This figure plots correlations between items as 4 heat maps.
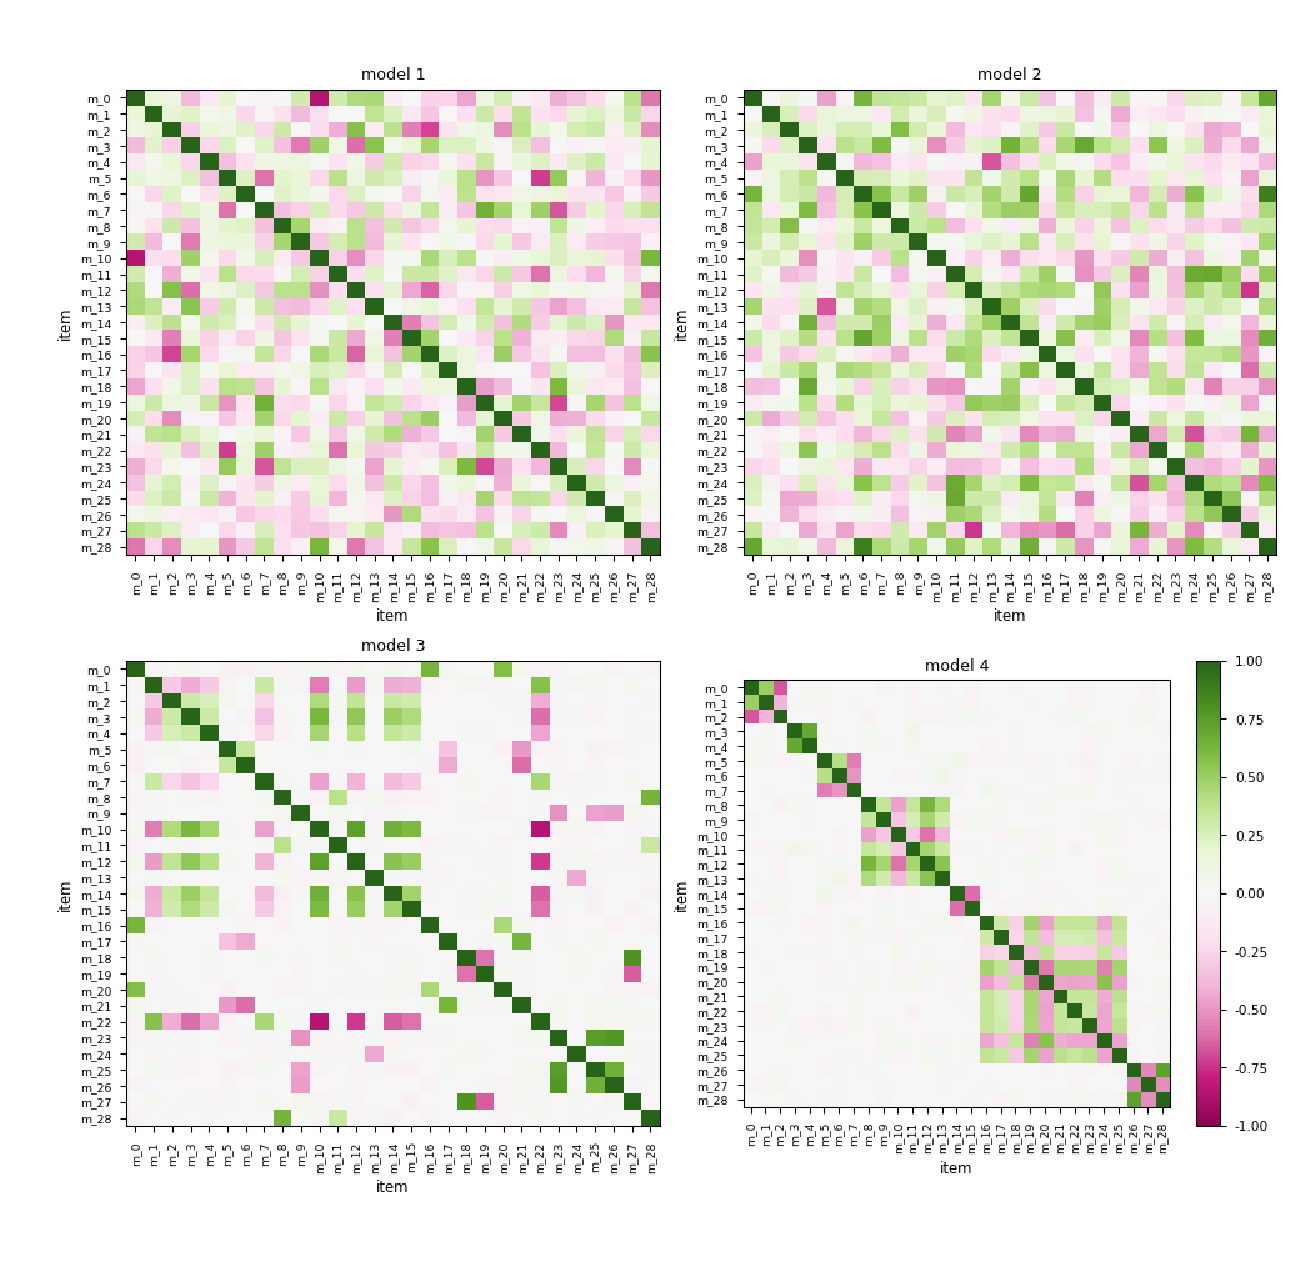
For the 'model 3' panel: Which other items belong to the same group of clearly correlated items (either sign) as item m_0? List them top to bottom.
m_16, m_20
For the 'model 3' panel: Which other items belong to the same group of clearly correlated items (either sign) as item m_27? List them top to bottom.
m_18, m_19
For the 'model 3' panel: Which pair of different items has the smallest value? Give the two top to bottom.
m_10, m_22
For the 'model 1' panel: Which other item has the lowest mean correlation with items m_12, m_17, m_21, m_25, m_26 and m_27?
m_16
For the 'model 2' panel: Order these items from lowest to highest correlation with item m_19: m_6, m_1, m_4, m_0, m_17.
m_4, m_0, m_1, m_6, m_17
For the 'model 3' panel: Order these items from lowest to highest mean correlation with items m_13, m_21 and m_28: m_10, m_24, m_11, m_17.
m_24, m_10, m_11, m_17
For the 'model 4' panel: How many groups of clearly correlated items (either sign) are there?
7
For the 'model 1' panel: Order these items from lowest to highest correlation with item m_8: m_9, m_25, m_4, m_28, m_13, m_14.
m_13, m_28, m_25, m_4, m_14, m_9
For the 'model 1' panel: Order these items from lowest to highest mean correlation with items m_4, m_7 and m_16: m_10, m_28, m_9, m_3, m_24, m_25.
m_24, m_9, m_25, m_3, m_10, m_28
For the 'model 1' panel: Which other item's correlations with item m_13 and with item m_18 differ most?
m_23
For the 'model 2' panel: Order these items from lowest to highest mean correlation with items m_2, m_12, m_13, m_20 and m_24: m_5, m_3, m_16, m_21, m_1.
m_21, m_1, m_16, m_5, m_3
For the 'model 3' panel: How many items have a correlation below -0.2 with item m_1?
7
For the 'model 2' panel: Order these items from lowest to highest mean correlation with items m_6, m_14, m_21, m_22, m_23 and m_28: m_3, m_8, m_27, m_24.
m_27, m_8, m_24, m_3
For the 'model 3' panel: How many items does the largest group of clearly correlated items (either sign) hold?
10
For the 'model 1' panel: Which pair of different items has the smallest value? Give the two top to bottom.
m_0, m_10
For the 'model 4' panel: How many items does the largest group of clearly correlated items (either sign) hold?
10
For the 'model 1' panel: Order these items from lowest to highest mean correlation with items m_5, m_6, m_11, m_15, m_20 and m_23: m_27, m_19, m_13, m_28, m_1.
m_19, m_27, m_1, m_28, m_13
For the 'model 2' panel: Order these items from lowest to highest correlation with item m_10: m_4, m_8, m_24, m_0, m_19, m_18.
m_18, m_24, m_19, m_4, m_0, m_8
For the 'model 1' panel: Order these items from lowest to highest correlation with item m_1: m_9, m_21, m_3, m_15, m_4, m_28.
m_9, m_28, m_15, m_4, m_3, m_21
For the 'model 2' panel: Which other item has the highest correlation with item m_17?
m_15
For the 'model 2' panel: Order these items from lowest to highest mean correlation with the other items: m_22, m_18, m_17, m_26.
m_18, m_26, m_22, m_17
